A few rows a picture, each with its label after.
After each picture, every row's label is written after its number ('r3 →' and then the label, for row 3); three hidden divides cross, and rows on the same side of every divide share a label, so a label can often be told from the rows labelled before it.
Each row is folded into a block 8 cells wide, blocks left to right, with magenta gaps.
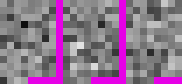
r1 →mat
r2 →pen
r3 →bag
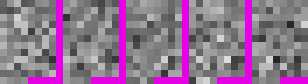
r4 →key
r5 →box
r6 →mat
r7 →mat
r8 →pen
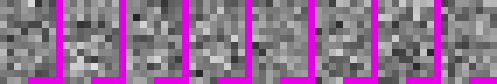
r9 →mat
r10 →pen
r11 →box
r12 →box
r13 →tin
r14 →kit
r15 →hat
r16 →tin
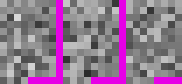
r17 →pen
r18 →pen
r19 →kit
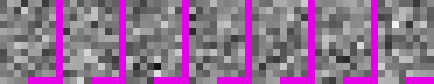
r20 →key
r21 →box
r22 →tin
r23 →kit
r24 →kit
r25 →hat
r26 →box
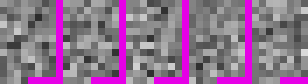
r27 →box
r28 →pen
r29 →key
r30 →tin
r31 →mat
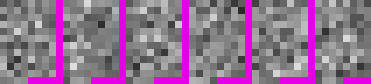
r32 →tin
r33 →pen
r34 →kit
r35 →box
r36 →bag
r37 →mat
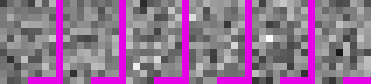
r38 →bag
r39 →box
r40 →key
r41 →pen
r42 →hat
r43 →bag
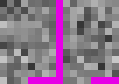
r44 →tin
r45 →hat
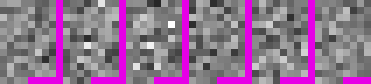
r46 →key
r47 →key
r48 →key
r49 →key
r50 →box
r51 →box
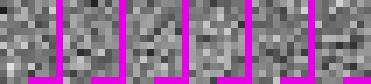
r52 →pen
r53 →key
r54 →key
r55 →box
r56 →hat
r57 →kit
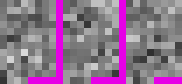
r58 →mat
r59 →hat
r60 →bag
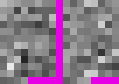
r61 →pen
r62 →kit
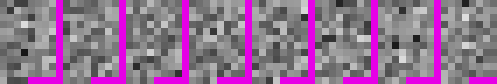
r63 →bag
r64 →bag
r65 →kit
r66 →hat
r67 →hat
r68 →box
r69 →tin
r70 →key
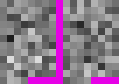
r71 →mat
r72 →hat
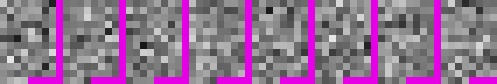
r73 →mat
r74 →box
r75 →kit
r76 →key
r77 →key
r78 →hat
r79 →pen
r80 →key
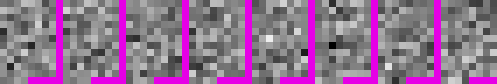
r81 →kit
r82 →kit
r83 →mat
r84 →kit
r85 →hat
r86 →tin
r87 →key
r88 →box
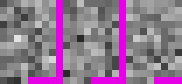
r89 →hat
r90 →box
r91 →hat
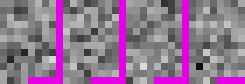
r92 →bag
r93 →key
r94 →mat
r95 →tin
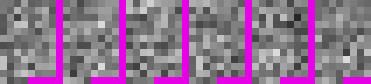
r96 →tin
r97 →tin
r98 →kit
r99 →pen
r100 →mat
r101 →box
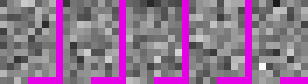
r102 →kit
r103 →tin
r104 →box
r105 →bag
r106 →key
